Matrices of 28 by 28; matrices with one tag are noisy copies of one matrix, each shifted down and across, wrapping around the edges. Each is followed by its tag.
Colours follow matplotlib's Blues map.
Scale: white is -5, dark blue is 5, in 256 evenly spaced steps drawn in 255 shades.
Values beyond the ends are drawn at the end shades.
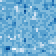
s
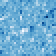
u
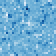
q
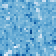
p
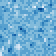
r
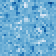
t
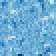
t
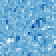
u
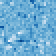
p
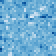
p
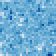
s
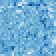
p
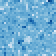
r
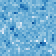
r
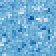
s
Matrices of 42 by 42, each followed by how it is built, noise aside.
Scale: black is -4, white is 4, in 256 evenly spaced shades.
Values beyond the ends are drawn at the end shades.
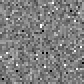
sparse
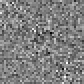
block diagonal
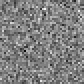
noise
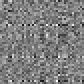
low rank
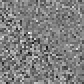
lower triangular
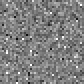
sparse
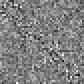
block diagonal
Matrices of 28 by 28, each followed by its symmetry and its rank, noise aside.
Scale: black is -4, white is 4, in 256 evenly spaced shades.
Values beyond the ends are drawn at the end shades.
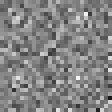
symmetric, rank seven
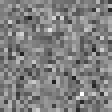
no symmetry, rank eight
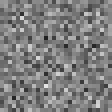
no symmetry, rank eight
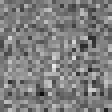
no symmetry, rank eight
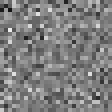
no symmetry, rank eight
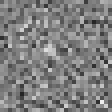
symmetric, rank eight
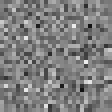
antisymmetric, rank eight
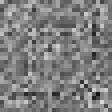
symmetric, rank seven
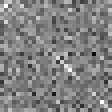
symmetric, rank seven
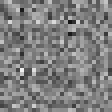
antisymmetric, rank six
